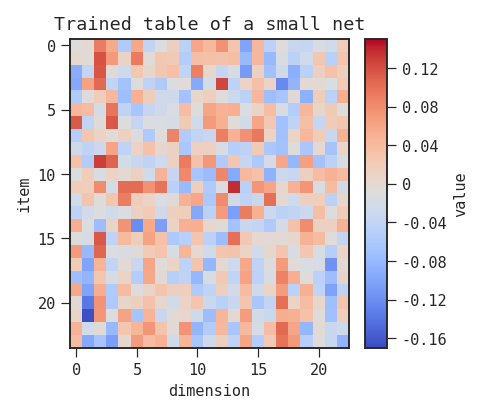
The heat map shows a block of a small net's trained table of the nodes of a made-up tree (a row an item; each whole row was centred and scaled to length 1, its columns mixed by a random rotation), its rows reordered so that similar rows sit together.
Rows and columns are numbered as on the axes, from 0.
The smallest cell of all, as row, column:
21, 1
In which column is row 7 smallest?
17
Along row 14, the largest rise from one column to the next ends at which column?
6
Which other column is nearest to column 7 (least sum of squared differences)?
5
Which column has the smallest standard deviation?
20
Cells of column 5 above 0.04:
6
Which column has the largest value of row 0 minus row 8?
2
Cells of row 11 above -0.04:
19
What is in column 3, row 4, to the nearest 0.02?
0.04
